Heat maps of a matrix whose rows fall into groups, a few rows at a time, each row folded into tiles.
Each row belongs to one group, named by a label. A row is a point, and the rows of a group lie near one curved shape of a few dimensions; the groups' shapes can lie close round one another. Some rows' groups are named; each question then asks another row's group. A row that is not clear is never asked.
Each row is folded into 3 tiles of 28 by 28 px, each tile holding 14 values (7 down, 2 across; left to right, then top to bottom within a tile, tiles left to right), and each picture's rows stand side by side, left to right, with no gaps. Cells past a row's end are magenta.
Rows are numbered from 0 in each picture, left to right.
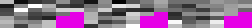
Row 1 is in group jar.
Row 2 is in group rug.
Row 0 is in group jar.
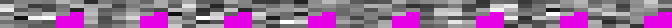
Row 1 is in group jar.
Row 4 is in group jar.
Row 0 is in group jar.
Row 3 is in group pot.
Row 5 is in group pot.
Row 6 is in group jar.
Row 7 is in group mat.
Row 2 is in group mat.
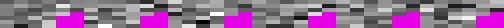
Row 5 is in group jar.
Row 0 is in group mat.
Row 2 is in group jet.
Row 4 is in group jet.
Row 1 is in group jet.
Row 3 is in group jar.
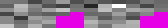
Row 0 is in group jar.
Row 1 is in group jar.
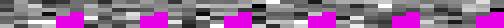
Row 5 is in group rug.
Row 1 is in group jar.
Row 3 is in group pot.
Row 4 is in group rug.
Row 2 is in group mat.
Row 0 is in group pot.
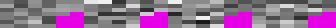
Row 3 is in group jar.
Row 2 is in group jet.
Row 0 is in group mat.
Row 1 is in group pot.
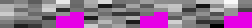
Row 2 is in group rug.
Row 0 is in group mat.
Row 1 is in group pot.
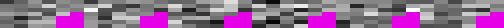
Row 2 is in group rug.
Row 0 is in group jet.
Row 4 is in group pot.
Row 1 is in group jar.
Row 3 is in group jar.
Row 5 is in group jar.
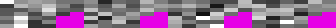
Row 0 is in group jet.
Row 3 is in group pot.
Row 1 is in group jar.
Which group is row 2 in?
mat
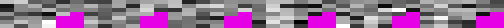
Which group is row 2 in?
jar
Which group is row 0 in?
pot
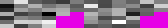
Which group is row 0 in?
pot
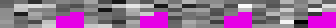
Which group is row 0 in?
jar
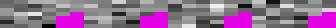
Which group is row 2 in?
jet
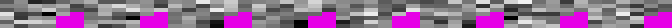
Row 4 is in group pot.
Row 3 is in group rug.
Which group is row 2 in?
rug
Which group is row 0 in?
pot
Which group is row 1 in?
jar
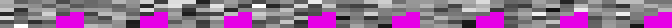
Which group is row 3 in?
pot
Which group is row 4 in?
rug
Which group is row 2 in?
pot
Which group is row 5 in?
rug
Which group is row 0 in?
jet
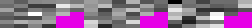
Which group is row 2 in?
jar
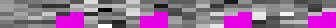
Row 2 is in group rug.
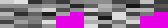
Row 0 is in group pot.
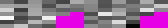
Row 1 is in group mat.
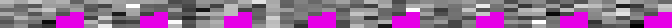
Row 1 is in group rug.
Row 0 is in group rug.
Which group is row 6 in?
pot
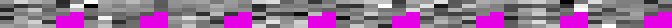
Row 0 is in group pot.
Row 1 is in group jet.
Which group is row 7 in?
jet
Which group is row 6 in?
pot
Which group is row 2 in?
rug
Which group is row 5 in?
pot
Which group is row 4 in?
rug
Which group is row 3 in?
pot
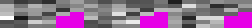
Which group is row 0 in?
pot
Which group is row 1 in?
pot
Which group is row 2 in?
jar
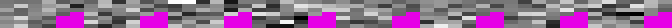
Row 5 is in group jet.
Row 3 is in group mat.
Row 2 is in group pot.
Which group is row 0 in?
jet
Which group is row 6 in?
mat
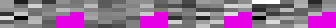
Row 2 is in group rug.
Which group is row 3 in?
pot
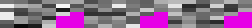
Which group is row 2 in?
pot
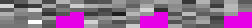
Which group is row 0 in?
pot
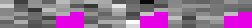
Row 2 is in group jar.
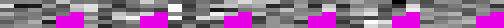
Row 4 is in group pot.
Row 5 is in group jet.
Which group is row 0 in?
pot
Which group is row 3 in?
pot
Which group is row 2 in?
jar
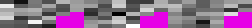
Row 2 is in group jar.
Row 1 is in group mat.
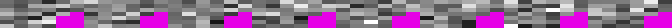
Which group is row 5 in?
rug
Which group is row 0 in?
jet
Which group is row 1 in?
jet
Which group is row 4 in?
pot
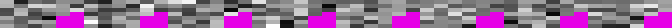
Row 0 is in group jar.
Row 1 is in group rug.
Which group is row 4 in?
mat
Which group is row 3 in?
jet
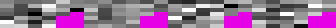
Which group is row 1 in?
jet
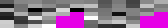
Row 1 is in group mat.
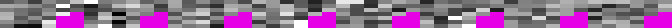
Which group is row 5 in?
mat
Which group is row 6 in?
mat
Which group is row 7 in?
pot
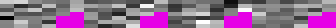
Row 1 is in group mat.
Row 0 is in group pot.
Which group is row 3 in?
jar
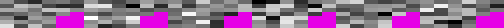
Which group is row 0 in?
jar
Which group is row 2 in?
mat
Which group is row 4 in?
pot
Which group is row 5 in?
jet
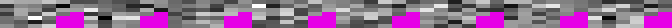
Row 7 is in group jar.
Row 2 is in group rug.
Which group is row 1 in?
jar
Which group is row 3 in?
pot
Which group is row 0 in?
jet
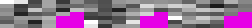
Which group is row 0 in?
pot
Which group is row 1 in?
rug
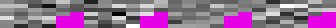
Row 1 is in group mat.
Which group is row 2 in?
jet
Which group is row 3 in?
jar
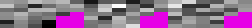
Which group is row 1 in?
jar
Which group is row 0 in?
rug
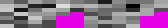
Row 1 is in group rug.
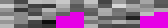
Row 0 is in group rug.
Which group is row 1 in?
jar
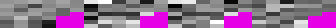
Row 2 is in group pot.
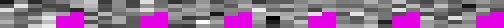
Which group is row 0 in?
jar
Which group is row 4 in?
mat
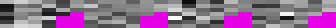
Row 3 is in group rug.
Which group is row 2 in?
jar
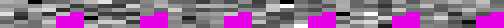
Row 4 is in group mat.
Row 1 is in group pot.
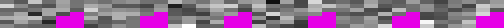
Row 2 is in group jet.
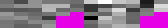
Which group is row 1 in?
pot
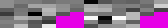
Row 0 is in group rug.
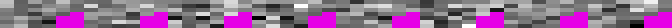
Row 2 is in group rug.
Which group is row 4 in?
jar
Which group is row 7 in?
rug
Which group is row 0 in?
rug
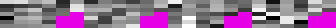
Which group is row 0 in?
pot
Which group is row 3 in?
jar
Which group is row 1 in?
jar
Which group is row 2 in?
jet
